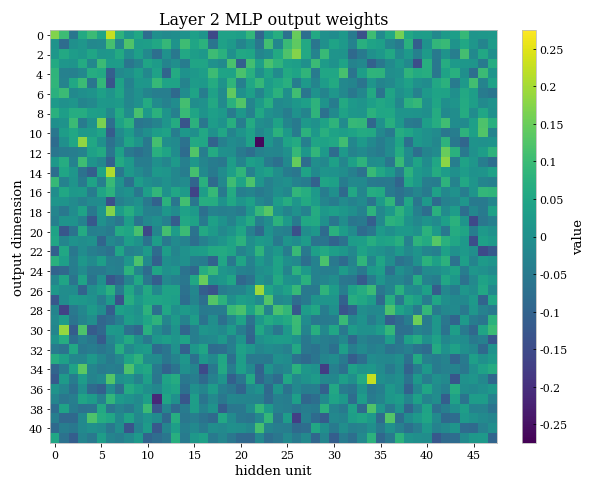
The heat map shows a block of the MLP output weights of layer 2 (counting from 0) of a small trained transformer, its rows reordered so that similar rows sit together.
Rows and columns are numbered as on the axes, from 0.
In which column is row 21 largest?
41
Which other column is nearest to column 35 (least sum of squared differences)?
27
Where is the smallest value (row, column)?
11, 22
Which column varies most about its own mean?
6
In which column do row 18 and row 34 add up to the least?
16
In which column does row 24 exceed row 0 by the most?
17
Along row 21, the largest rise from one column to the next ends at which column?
46
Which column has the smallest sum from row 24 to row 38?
14
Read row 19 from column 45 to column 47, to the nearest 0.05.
-0.15 -0.05 -0.05
